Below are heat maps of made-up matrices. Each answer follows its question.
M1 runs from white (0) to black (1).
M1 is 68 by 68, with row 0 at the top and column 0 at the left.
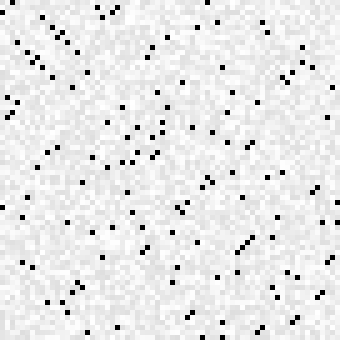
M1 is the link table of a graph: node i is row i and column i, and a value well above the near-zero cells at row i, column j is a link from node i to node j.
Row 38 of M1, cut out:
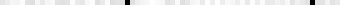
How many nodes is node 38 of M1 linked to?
2
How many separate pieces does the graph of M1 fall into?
2
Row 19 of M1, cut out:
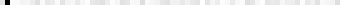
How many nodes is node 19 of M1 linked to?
1
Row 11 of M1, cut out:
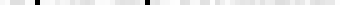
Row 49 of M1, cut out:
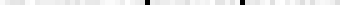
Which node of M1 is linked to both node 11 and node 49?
node 29
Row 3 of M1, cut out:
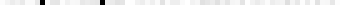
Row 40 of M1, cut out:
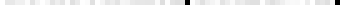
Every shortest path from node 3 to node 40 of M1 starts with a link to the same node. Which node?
node 8
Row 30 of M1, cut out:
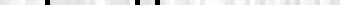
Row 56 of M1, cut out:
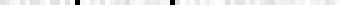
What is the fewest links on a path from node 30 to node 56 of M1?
5
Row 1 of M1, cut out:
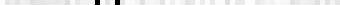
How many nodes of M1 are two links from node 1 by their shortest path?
1
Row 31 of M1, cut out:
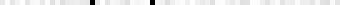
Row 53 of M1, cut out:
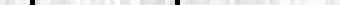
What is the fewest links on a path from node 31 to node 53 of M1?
6
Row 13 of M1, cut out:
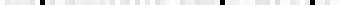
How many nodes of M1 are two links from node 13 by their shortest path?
4
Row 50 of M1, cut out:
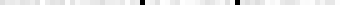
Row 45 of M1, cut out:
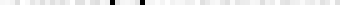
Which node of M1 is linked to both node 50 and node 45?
node 28
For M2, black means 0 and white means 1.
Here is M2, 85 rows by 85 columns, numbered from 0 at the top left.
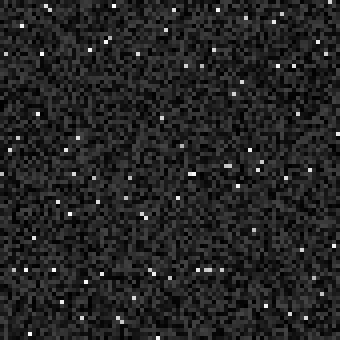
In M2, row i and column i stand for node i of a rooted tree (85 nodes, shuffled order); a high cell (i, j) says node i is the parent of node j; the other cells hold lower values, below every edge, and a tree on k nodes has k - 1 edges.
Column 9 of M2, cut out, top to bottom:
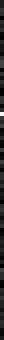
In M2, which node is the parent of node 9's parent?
1
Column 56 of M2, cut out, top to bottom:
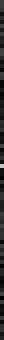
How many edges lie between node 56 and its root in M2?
8
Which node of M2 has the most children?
67
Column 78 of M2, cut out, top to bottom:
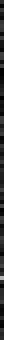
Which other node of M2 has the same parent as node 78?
42
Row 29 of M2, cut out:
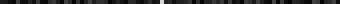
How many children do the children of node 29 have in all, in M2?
1
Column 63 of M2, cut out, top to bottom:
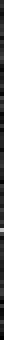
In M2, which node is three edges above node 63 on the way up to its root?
7
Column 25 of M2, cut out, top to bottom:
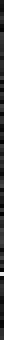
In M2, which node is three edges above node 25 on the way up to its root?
6
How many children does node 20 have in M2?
1
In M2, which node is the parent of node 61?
4
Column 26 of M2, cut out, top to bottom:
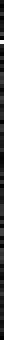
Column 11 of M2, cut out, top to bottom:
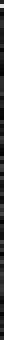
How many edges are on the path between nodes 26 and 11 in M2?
4
